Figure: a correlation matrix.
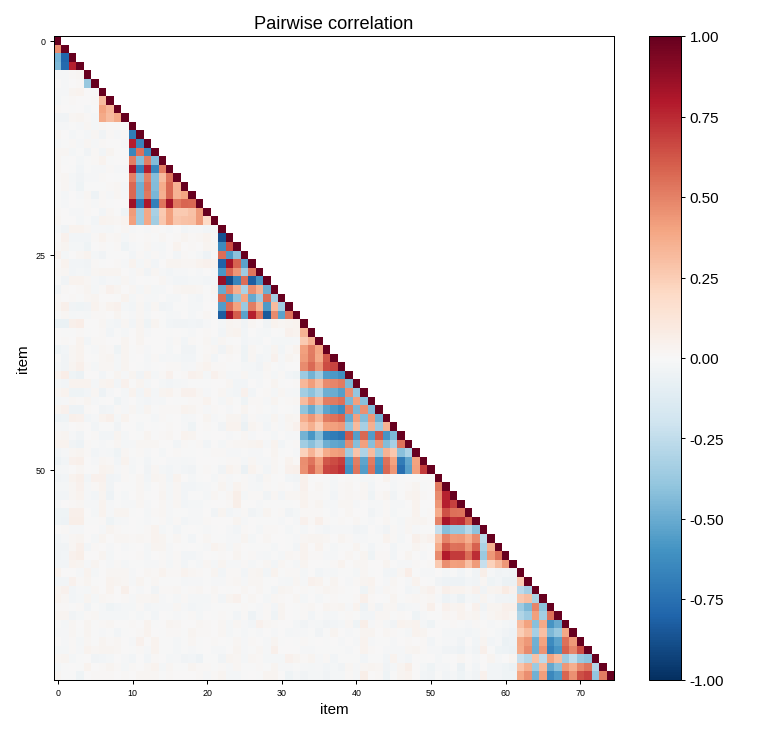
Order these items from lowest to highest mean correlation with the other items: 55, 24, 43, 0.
43, 0, 24, 55
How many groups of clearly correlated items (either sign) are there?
8
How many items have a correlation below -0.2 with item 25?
7
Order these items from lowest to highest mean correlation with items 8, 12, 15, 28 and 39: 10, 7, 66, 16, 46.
66, 7, 46, 16, 10
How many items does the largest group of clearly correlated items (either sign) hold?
18
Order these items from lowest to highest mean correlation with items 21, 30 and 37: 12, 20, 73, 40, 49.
73, 20, 12, 40, 49
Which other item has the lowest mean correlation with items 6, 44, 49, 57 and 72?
46
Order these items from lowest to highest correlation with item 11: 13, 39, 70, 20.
20, 39, 70, 13
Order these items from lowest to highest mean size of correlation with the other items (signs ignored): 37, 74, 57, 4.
4, 57, 74, 37
